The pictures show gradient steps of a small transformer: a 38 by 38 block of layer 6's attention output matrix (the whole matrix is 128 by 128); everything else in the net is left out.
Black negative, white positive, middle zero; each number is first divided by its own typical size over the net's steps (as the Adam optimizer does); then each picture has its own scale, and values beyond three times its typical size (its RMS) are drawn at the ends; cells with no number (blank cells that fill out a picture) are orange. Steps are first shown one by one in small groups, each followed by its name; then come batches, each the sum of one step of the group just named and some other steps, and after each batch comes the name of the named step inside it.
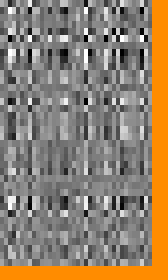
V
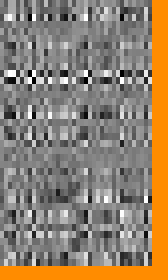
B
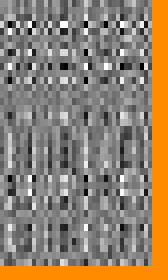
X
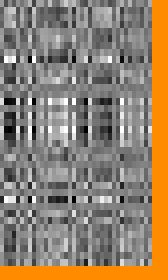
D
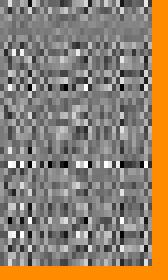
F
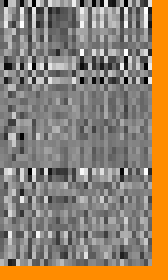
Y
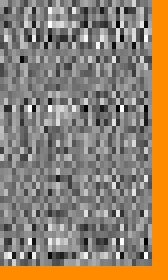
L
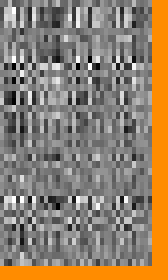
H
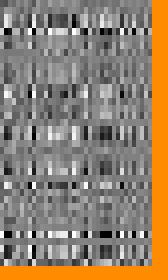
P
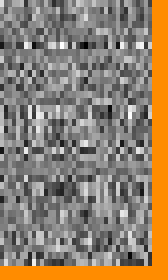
B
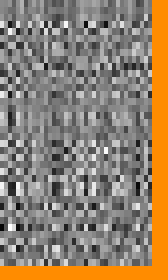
X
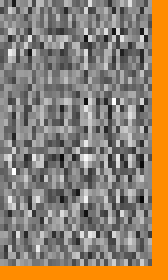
V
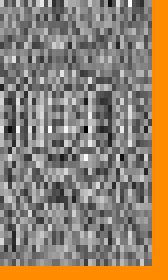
D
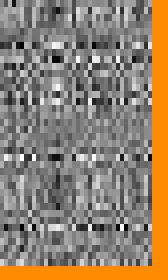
H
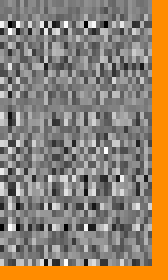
X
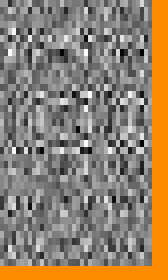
V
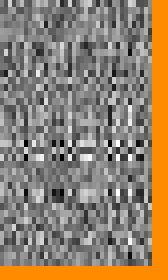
B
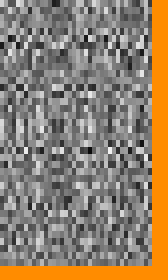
V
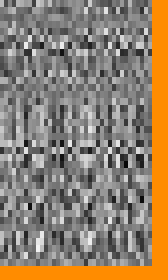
V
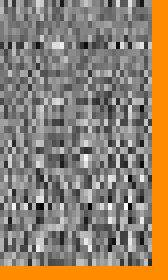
F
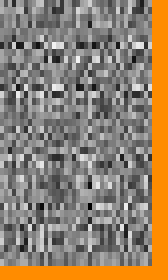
H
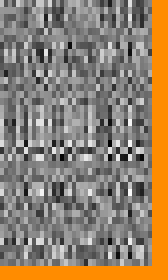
D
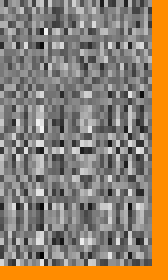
Y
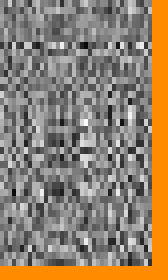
F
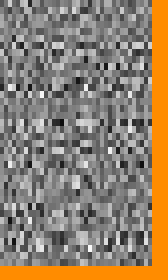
F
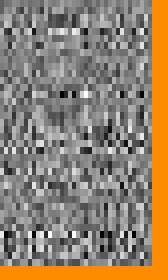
P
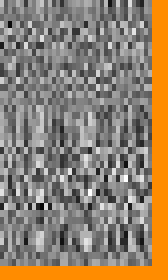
X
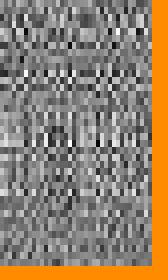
L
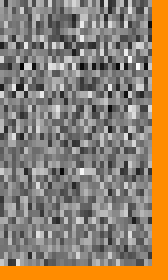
Y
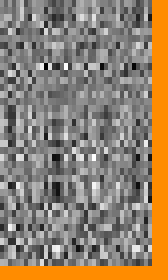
B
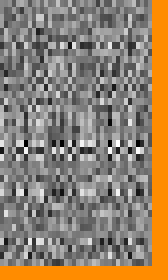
L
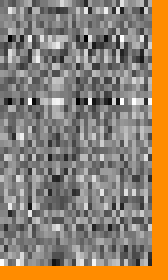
V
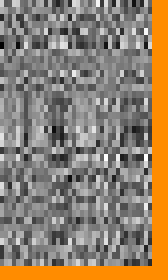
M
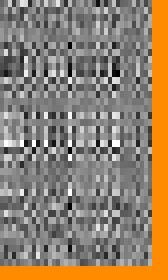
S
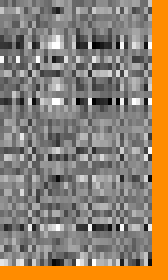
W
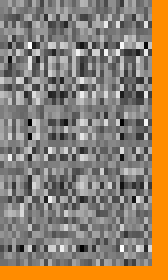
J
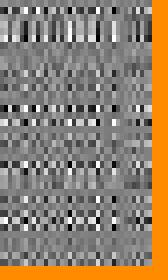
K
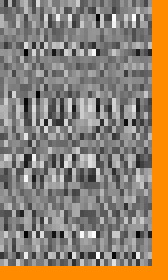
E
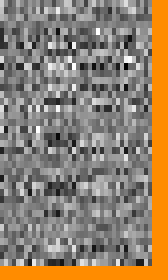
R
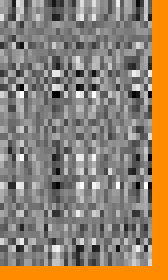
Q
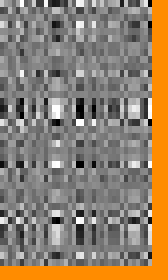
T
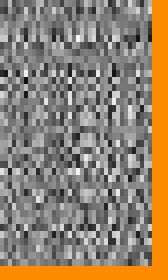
K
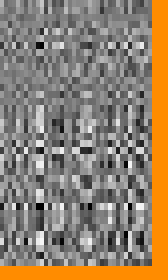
M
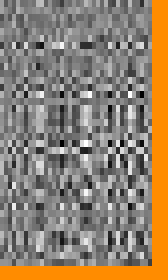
M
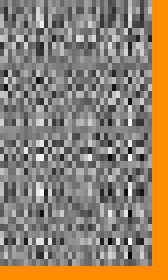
K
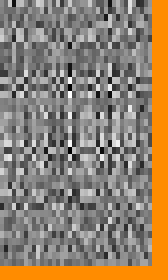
S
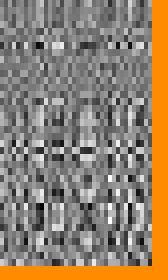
W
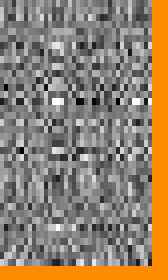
W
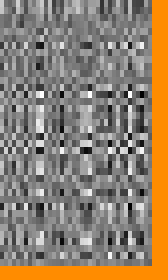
M
